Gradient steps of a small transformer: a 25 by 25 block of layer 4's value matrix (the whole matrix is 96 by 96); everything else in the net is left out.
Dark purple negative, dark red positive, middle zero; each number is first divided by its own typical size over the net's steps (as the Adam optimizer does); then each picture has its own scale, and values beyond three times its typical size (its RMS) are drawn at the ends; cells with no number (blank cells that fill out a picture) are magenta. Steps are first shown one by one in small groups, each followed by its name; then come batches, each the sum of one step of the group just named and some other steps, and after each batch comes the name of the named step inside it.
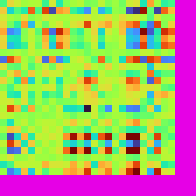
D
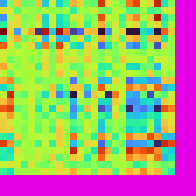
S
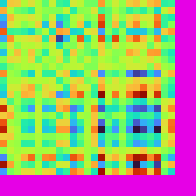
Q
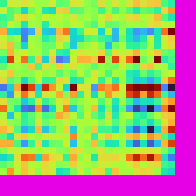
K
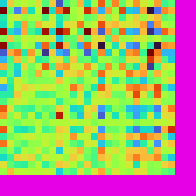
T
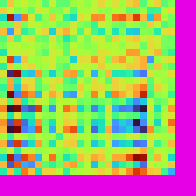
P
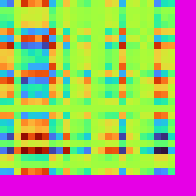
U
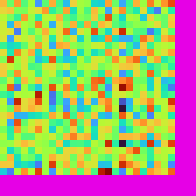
D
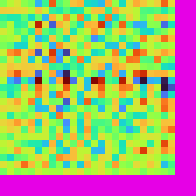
K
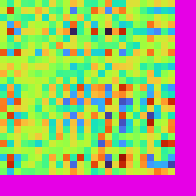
S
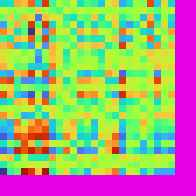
U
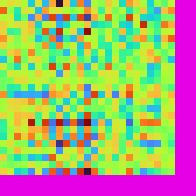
T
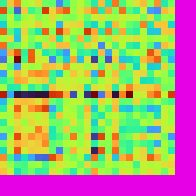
T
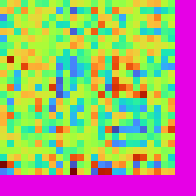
Q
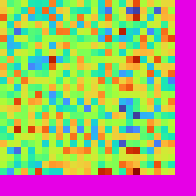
D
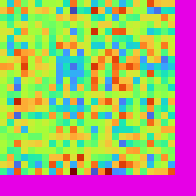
D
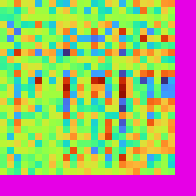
D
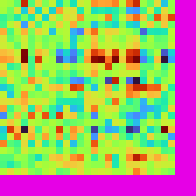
K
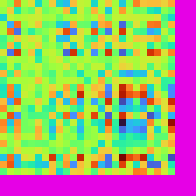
Q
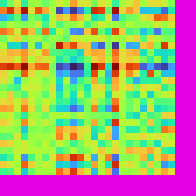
S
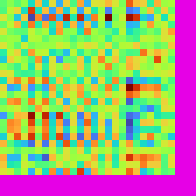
K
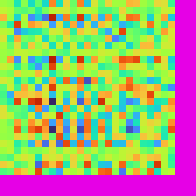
K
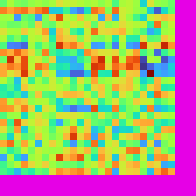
D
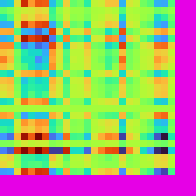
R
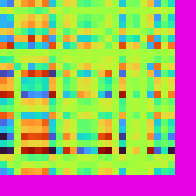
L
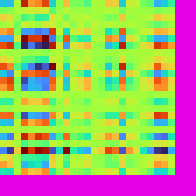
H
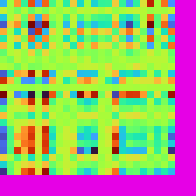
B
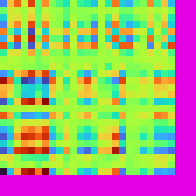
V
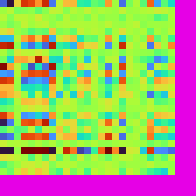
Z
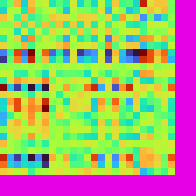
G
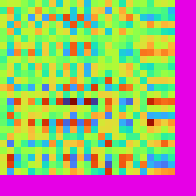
G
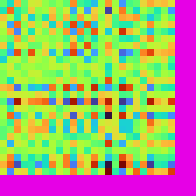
G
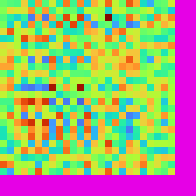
H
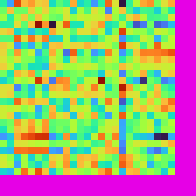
R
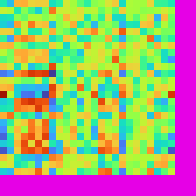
L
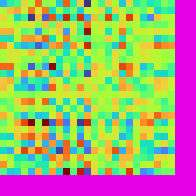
H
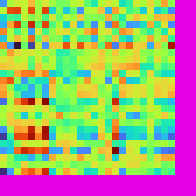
V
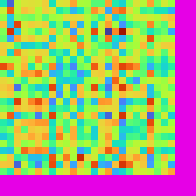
Z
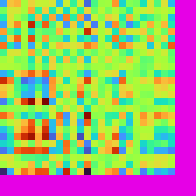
V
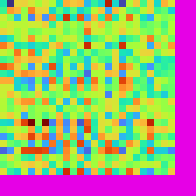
Z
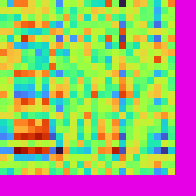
R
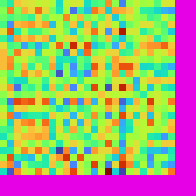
R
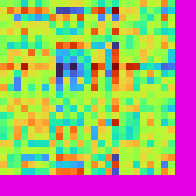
G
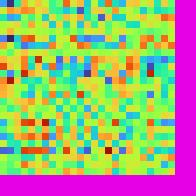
Z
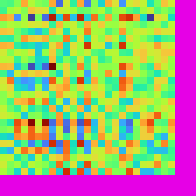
H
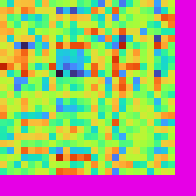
H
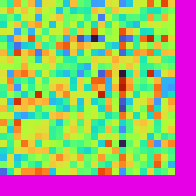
V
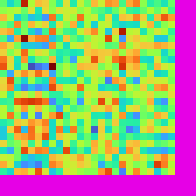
H
